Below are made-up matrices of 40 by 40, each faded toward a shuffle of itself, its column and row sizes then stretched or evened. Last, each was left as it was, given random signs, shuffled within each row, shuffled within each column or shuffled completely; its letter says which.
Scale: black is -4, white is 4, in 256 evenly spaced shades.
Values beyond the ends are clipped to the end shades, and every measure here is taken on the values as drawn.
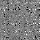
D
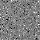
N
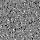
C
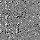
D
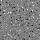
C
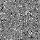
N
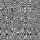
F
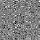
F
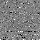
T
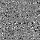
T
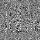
D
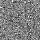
N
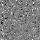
N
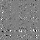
D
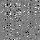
F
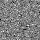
C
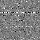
T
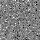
N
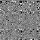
F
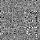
D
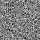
N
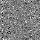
N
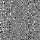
N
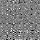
F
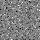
C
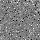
C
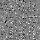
D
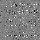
D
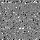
T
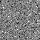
C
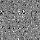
D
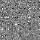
D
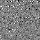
T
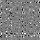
F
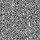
N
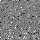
T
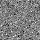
C
